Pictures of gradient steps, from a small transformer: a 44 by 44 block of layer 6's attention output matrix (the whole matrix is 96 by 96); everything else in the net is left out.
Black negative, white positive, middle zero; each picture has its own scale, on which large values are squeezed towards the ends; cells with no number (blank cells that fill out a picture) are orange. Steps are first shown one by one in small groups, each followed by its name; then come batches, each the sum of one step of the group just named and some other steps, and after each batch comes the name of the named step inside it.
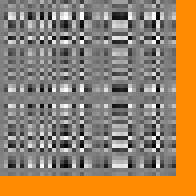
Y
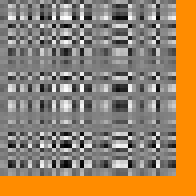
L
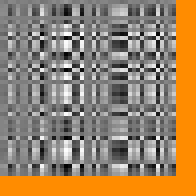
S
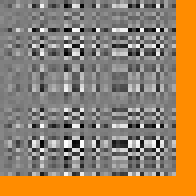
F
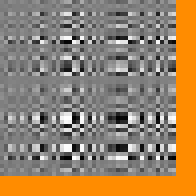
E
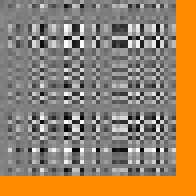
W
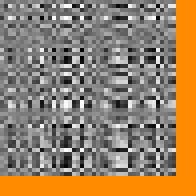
L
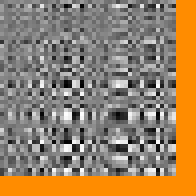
E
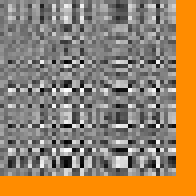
E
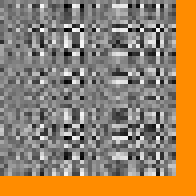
F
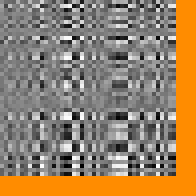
E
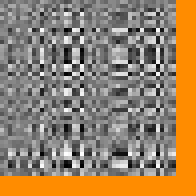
F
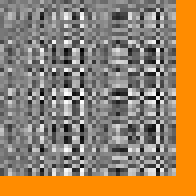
W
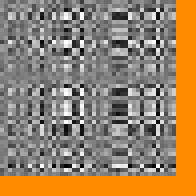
Y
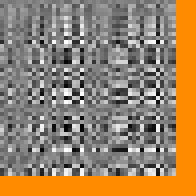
W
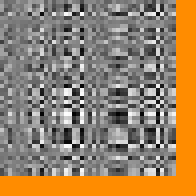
E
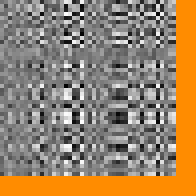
E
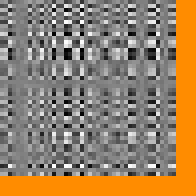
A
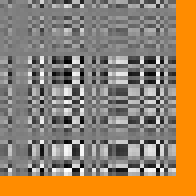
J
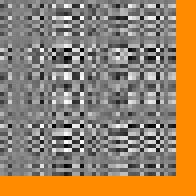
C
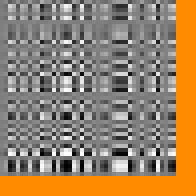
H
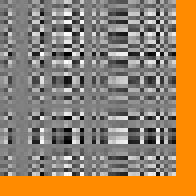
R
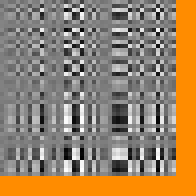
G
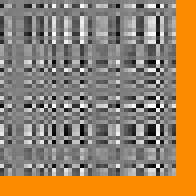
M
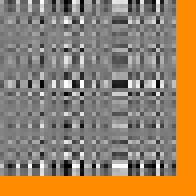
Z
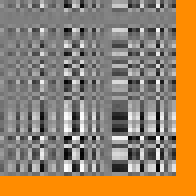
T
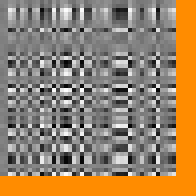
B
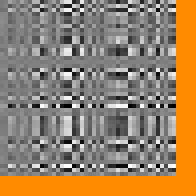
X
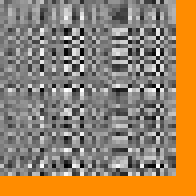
B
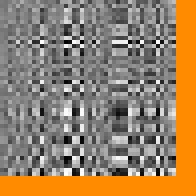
J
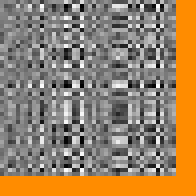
C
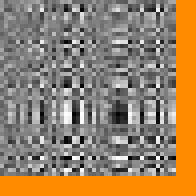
G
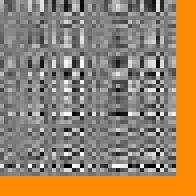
Z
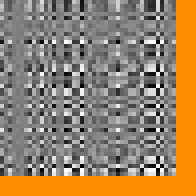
J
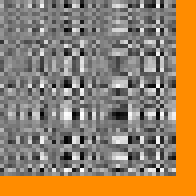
T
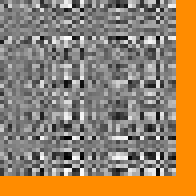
C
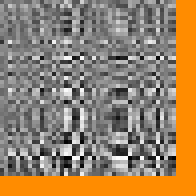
H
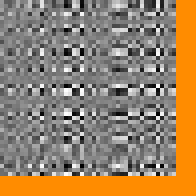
B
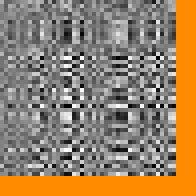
X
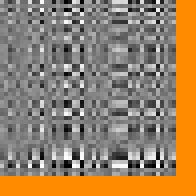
Z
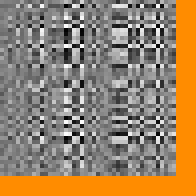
C
